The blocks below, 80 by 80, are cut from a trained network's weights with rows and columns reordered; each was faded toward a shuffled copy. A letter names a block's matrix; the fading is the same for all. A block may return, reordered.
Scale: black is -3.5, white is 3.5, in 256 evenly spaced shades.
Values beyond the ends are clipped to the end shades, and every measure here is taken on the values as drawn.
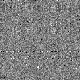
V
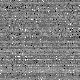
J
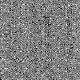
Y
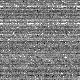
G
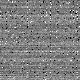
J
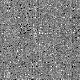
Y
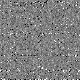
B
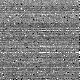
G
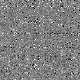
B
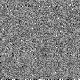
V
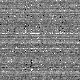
G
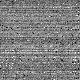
J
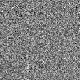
V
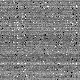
J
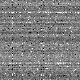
G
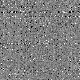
Y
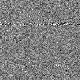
V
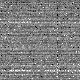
G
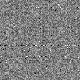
V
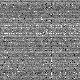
G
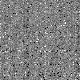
Y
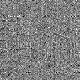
V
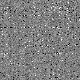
Y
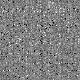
Y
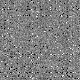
Y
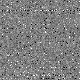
B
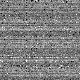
J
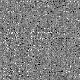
Y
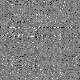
B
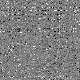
B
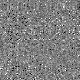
B
